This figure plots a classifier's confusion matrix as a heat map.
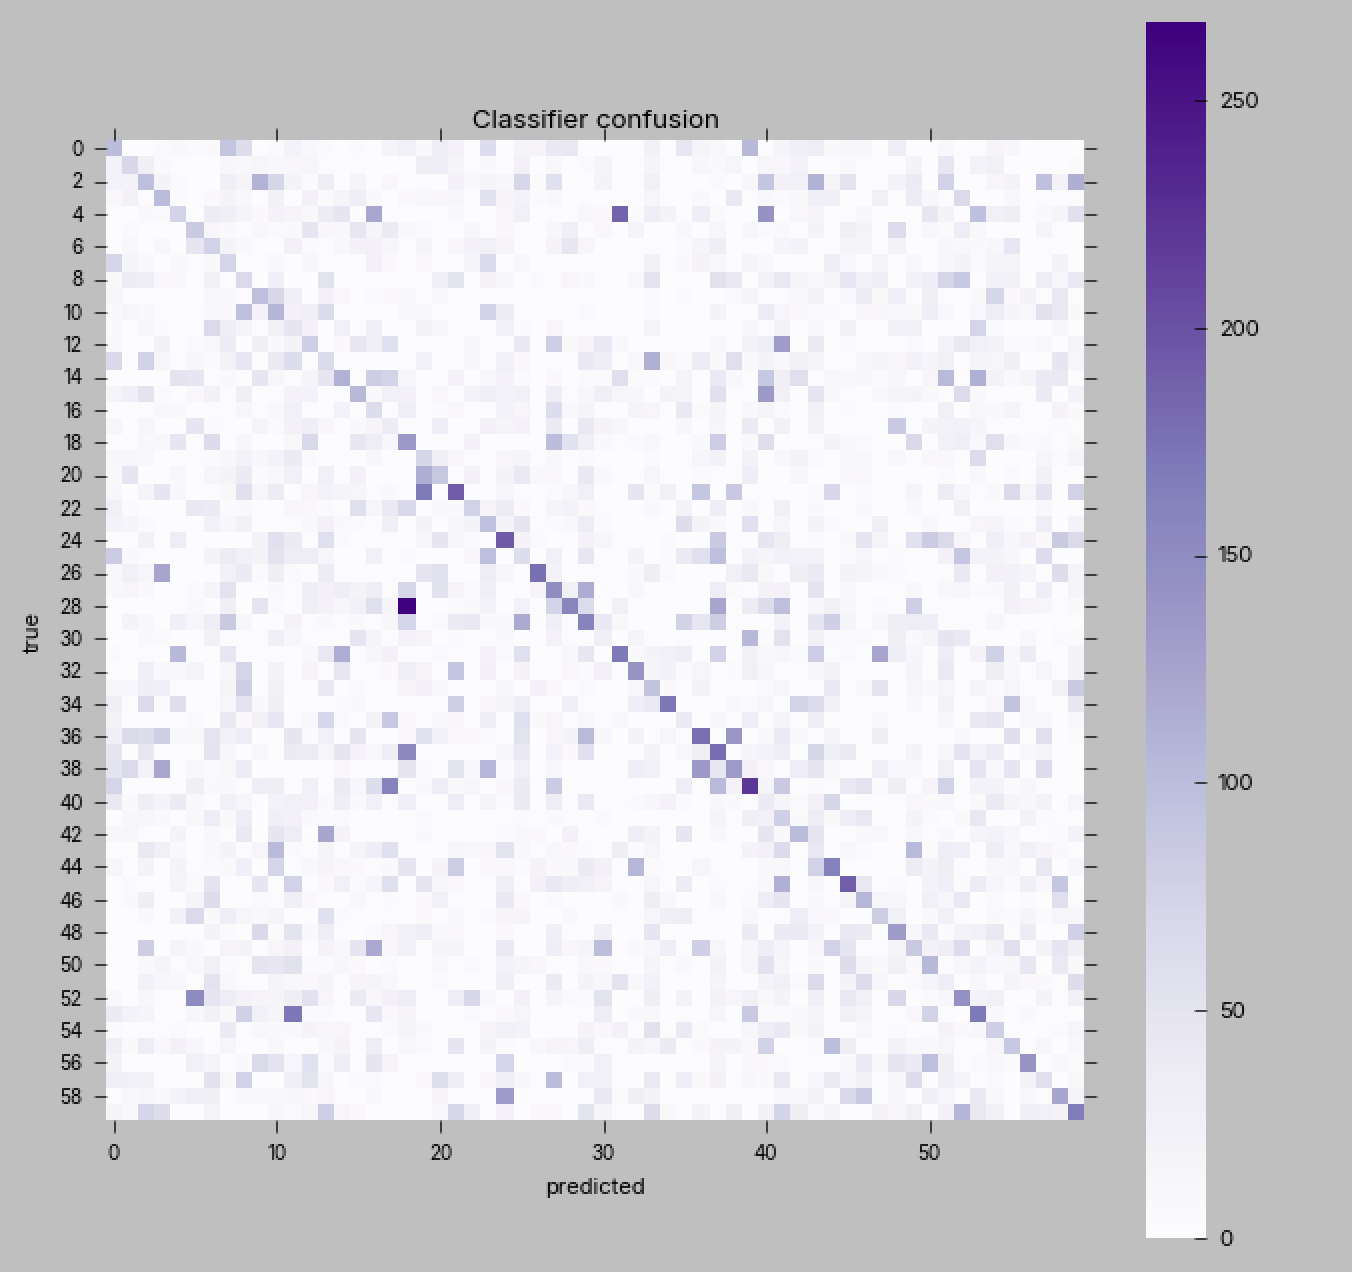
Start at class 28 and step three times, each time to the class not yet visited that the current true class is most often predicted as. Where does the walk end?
29
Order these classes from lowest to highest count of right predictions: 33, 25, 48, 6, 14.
25, 6, 33, 14, 48
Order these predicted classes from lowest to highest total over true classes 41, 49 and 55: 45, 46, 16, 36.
46, 36, 45, 16
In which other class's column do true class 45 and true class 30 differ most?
39
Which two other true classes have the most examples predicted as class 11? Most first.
53, 45
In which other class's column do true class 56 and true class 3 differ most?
50
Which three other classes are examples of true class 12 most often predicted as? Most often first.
41, 27, 17
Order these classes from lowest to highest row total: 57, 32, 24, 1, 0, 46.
1, 46, 32, 0, 57, 24
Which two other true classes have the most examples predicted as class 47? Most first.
31, 33
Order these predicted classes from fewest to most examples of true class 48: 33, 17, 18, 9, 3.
3, 17, 18, 33, 9
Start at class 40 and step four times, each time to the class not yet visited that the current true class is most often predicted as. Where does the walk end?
19
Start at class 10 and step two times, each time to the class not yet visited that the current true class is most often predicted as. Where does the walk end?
52
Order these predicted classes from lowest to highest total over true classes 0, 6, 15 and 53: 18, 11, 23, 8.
18, 23, 8, 11
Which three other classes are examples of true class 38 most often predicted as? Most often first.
36, 3, 23
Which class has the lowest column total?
26
